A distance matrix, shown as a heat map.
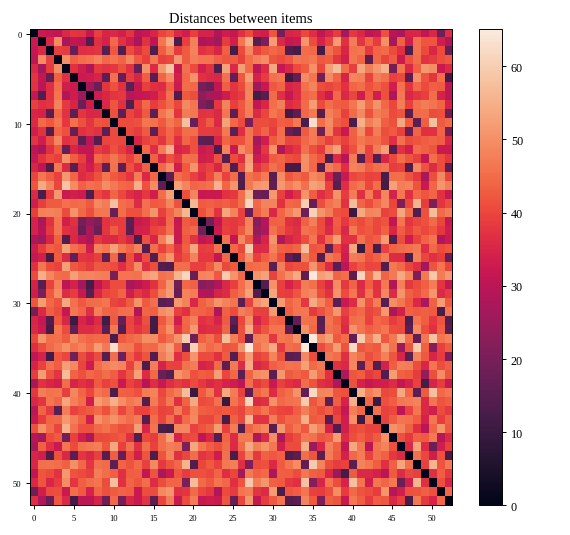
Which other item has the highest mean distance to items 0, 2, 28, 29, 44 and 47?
27
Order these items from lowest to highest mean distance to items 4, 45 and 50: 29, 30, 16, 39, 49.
39, 29, 49, 16, 30
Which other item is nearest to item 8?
12
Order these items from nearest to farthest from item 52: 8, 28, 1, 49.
1, 28, 8, 49
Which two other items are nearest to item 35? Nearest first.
19, 50
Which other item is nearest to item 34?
10
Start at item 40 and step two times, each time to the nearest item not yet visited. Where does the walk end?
48
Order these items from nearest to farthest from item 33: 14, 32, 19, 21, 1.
32, 1, 21, 14, 19
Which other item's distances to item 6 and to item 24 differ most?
41
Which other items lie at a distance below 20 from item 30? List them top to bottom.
16, 17, 26, 38, 44
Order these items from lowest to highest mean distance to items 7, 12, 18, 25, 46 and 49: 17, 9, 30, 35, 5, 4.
5, 9, 4, 35, 30, 17
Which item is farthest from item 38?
4
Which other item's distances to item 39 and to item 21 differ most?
49
